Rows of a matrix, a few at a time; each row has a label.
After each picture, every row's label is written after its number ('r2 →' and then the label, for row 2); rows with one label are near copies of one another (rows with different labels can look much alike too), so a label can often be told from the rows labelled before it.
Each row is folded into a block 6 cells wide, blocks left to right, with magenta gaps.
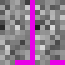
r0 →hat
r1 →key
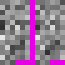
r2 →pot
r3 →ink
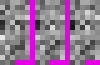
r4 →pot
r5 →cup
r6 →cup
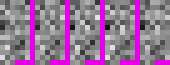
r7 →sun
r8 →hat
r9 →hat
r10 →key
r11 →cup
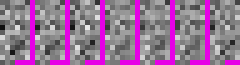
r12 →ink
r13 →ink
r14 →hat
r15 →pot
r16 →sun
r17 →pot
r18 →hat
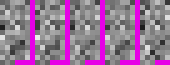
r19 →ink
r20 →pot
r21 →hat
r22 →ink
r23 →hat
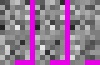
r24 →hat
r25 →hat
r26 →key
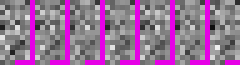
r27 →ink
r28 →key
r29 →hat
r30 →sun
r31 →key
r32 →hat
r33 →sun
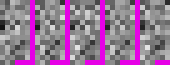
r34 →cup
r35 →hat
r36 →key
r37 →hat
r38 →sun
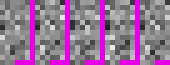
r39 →ink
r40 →hat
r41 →cup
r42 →sun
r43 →hat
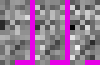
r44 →cup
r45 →key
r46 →key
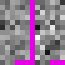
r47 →cup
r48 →ink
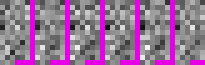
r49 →hat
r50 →sun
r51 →key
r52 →key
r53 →sun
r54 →hat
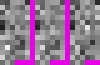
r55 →sun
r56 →sun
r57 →hat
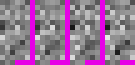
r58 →ink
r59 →ink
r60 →key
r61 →ink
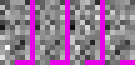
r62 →sun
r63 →hat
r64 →hat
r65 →ink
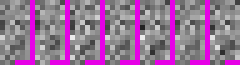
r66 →pot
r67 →sun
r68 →pot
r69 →pot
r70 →ink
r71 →pot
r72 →ink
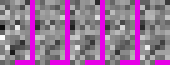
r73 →ink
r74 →cup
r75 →sun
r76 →ink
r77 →sun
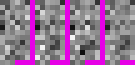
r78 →hat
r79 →sun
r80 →ink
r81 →sun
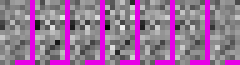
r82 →cup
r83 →cup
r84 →cup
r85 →hat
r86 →cup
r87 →key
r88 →sun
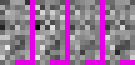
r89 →sun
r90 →key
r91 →ink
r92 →ink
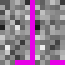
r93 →hat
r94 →sun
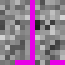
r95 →pot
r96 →cup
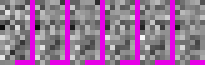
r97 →key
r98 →sun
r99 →sun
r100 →pot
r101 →pot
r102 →sun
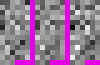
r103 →hat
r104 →pot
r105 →key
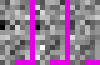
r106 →cup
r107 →sun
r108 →pot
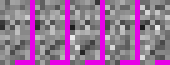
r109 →cup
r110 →cup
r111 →ink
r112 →pot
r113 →key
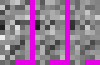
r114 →pot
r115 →cup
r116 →cup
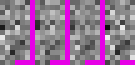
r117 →ink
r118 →cup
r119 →sun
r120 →ink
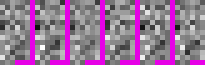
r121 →key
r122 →sun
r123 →sun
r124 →pot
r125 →key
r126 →ink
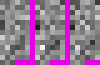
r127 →pot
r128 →sun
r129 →hat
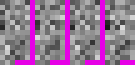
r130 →hat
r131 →pot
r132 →hat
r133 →cup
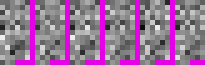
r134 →ink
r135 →hat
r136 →ink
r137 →key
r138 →hat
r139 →key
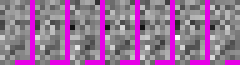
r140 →pot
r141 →pot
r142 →sun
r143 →ink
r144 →sun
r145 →pot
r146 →key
